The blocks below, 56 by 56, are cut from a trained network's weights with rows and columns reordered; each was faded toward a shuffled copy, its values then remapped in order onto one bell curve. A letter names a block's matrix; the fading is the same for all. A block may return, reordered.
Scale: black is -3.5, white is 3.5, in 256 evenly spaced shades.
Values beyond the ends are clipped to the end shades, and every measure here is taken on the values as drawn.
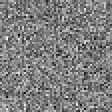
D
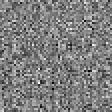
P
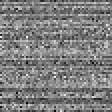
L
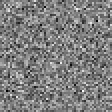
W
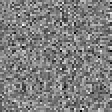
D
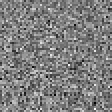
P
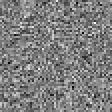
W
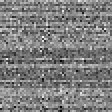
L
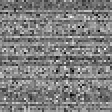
L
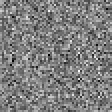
D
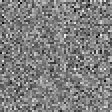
D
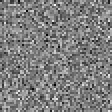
D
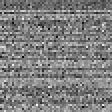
L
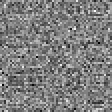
W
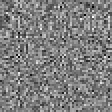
D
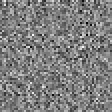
P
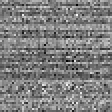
L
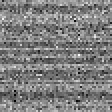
L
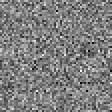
P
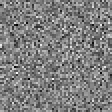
P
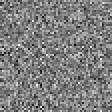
P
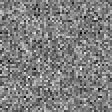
P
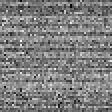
L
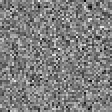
P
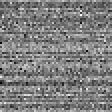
L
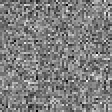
D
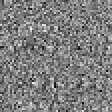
P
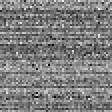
L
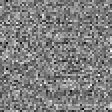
W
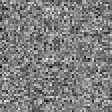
P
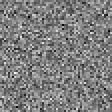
W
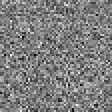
W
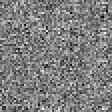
D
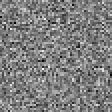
P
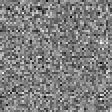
P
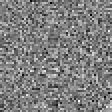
W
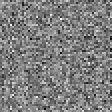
D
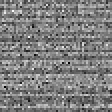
L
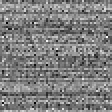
L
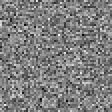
W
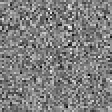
P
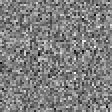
D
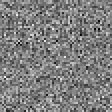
W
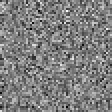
P
